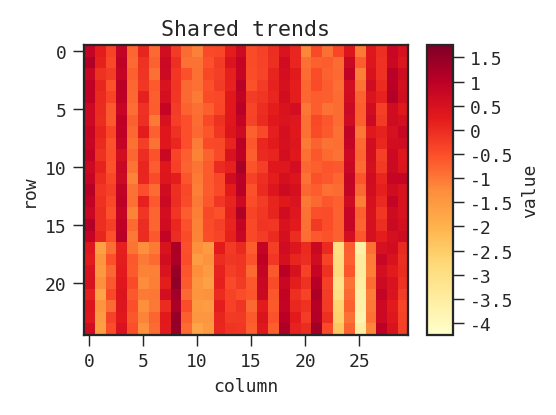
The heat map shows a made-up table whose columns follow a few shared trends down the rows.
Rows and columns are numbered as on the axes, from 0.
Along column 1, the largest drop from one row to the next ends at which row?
17
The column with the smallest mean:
25
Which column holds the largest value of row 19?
8
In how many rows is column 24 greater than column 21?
17
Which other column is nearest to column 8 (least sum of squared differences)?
27
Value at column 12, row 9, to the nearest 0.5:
-0.5
